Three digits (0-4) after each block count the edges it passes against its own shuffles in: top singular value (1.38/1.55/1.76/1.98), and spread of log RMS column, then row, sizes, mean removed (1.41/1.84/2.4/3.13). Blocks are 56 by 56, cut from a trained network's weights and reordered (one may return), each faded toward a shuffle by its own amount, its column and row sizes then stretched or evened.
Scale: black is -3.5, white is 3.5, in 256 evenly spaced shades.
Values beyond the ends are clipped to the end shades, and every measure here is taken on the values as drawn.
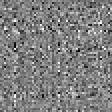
2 2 2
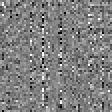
2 3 0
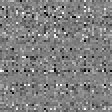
1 2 3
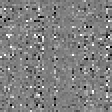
0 3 2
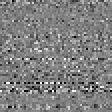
3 0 4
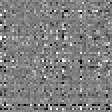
2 2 3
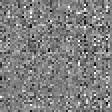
1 3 2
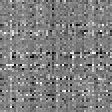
3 1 4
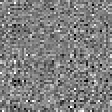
3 2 2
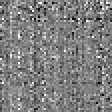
1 2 2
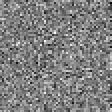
2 1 0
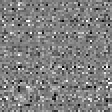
2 2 4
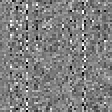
4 3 2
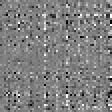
1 3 3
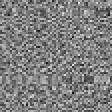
4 0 0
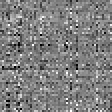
2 3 1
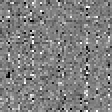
0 3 1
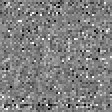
0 0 2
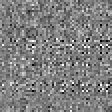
4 2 3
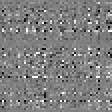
2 3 4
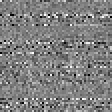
2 0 4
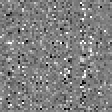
1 3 0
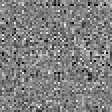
3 2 2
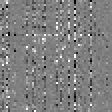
2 4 0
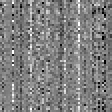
4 4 0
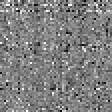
1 1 2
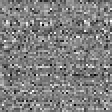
2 0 3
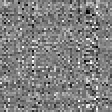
2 3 0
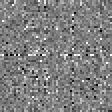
2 1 1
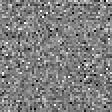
0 0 0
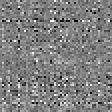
3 2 3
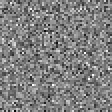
0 0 1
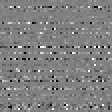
2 1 4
